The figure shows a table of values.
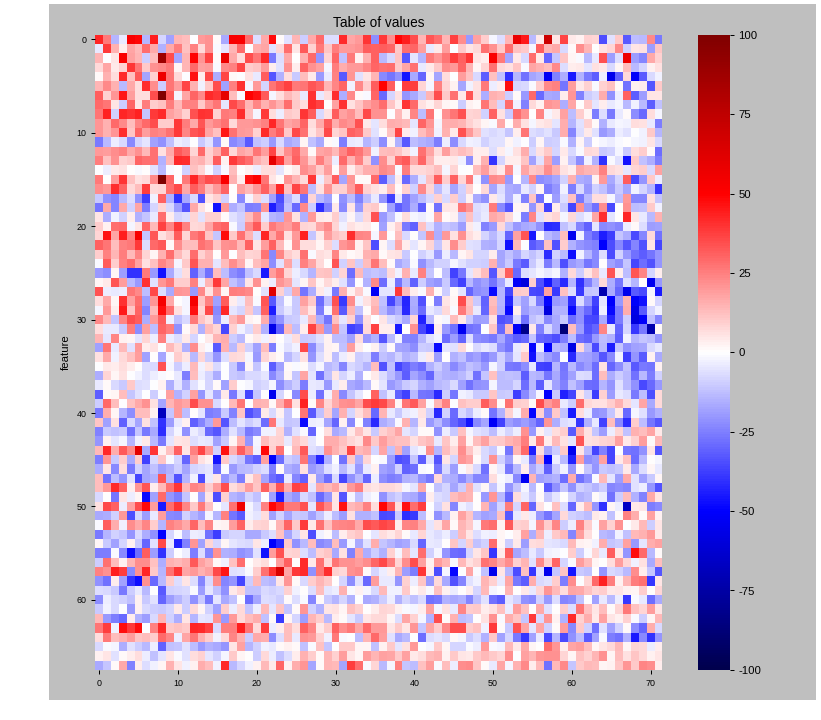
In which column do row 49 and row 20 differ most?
6
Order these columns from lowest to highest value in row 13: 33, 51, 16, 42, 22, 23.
51, 16, 42, 33, 23, 22
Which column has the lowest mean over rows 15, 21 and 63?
68
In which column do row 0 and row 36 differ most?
57
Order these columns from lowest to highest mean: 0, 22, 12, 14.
22, 0, 14, 12
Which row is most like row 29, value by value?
4
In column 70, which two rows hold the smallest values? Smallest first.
31, 26
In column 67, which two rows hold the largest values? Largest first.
2, 19
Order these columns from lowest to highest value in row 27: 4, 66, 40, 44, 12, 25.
66, 12, 44, 40, 25, 4
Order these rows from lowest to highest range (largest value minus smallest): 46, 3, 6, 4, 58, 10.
46, 3, 10, 58, 4, 6
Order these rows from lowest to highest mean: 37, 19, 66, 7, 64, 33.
37, 33, 64, 19, 66, 7
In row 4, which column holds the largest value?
8
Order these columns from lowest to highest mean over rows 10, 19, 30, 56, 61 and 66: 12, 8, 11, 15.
15, 11, 8, 12
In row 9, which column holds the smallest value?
71
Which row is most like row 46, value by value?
11
